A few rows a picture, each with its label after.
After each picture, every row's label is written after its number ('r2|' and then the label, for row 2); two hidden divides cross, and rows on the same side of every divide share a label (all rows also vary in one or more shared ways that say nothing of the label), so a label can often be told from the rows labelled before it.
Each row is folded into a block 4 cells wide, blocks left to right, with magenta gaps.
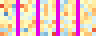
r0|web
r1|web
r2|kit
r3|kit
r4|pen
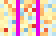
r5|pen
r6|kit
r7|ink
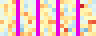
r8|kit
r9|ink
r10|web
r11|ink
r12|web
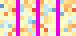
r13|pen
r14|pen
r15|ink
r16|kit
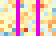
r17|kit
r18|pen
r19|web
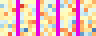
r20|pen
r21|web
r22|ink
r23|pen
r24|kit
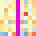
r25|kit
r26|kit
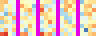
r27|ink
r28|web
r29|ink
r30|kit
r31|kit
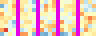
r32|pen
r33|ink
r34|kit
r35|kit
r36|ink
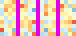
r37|kit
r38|web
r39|kit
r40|web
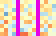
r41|ink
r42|ink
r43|web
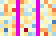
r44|kit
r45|ink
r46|pen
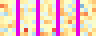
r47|web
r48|ink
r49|ink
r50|ink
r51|pen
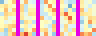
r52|kit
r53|ink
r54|pen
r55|ink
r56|ink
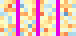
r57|kit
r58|pen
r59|ink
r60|web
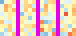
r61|kit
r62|kit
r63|kit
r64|pen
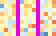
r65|pen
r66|kit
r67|kit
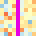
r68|pen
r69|kit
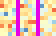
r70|web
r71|web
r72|pen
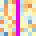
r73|kit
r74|kit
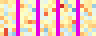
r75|ink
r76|web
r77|kit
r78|web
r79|web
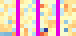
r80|kit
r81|ink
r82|web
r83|kit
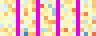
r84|pen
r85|kit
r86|web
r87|pen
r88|kit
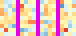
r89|ink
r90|web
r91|kit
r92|pen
